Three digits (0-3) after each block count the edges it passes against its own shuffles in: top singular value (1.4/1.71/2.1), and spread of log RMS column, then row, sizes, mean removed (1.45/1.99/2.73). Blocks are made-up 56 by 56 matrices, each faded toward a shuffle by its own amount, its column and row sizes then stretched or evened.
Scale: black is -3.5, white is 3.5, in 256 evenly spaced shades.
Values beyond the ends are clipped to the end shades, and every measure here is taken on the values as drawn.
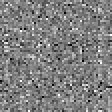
1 1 2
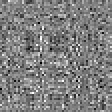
3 1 1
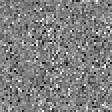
0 1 0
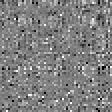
3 1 1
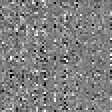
0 3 1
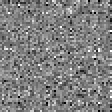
1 1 1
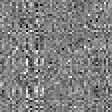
3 2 1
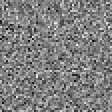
1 0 0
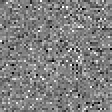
2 0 1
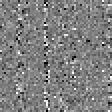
1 2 0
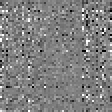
1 3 2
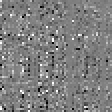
2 3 1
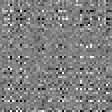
3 2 3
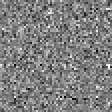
0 1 1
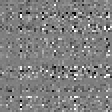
2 2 3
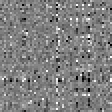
3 2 1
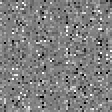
0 2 0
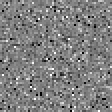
0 0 1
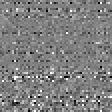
0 1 3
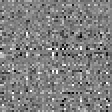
1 2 3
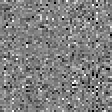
1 2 1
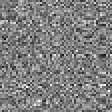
3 0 2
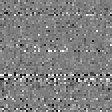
3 0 3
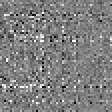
2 2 2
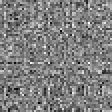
3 1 2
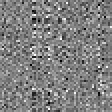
3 2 0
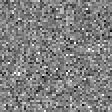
1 0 0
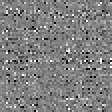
2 1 2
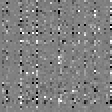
2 3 2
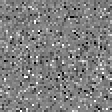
0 0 1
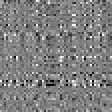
3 1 3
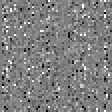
0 3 0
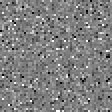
0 0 0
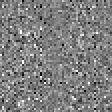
1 2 1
